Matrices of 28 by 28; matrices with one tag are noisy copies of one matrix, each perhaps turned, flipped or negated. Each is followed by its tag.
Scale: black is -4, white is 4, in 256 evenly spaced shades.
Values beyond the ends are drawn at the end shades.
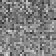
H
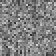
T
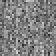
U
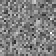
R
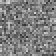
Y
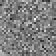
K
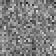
T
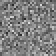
K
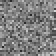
Y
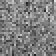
H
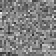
Y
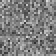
T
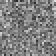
Y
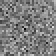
K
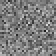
K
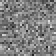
T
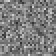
R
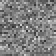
T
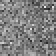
H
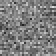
U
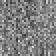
U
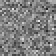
R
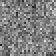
T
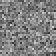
Y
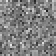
Y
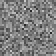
K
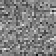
U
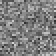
Y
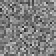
K
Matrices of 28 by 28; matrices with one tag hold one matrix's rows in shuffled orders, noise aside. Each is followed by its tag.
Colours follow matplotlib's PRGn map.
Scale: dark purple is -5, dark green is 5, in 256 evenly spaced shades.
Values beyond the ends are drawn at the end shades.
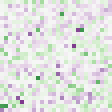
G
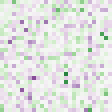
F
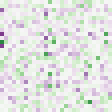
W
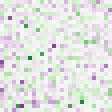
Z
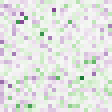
Z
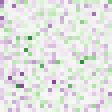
Z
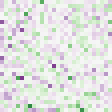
Z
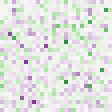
F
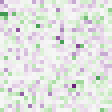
G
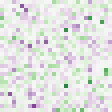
F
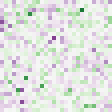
Z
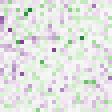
Z
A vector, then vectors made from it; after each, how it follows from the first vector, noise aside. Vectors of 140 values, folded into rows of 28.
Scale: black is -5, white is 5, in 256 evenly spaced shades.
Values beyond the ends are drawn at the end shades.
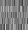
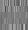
wrapped around, partly zeroed.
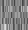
sign-scrambled.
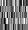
reversed, scaled up.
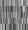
negated.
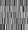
copied.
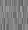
shrunk.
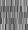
negated.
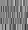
negated.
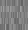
shrunk.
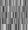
sign-scrambled.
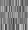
sign-scrambled.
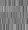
shrunk.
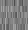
shrunk.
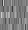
wrapped around, partly zeroed.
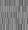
shrunk.
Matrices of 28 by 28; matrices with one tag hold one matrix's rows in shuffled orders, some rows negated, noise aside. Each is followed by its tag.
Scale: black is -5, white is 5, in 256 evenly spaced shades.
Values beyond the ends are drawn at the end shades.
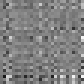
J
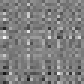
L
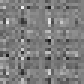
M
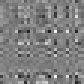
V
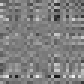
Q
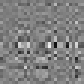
V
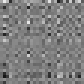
L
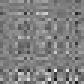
V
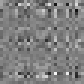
V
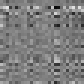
Q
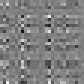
M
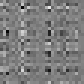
M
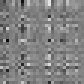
M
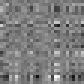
Q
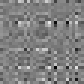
V
